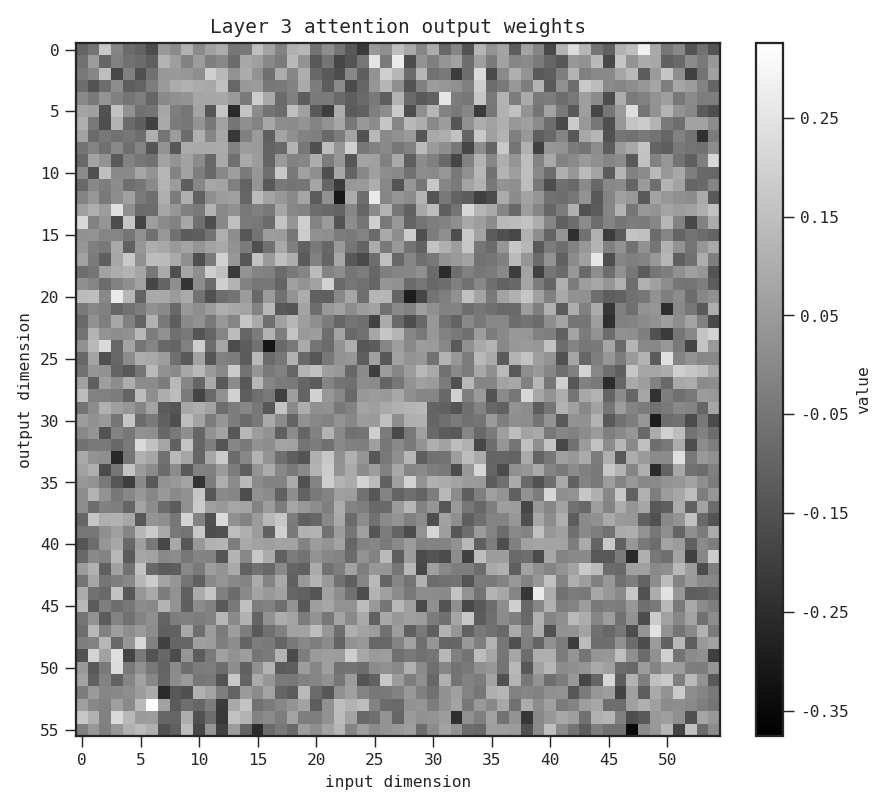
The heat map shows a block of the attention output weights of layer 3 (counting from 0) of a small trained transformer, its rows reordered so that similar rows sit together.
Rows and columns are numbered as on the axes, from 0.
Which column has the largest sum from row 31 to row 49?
5
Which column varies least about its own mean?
35
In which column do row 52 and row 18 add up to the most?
11
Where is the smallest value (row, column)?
55, 47
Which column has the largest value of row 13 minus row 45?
33
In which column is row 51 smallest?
43
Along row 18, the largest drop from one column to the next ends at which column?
13
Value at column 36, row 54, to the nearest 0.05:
-0.05
